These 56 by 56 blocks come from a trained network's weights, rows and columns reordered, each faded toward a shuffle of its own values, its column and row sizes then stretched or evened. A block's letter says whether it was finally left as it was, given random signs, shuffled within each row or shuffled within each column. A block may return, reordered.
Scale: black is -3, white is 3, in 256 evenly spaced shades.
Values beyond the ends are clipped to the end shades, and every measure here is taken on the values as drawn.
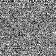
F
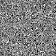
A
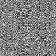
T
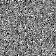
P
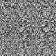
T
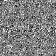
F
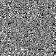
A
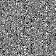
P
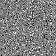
P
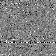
F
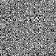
T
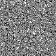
P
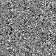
P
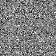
F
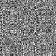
T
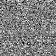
F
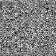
T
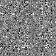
A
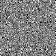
A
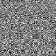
T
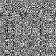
T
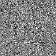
A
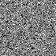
F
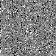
P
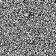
F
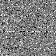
F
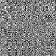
T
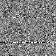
A
